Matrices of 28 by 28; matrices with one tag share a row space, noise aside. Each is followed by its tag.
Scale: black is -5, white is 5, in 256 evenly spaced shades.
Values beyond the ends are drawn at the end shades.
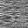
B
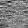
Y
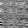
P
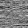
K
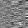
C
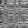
P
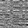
K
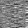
C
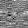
Y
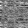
P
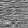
B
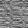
K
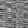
Y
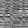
K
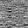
Y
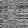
P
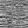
Y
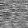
B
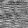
B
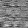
B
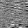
C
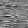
B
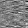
C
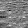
Y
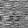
B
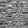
Y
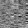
C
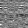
P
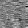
C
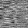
B
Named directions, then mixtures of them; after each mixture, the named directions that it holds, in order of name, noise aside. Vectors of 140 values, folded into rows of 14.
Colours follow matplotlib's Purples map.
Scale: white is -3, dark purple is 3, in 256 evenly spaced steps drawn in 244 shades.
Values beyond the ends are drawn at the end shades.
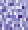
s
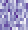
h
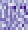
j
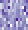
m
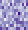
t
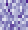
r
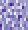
s.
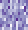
m.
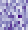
j, r, s.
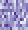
h.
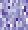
m.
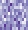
h, r, t.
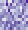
r.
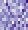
m, r.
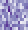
h, m, r.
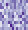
h, m, r.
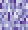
h.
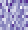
j, r.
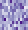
h, m, r.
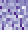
j, s.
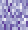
h, r, t.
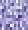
m, s.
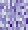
j, m, t.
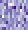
j, s.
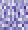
j, t.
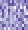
j.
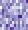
m, r, s.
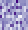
m, s.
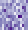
j, r, s.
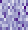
j, m, t.
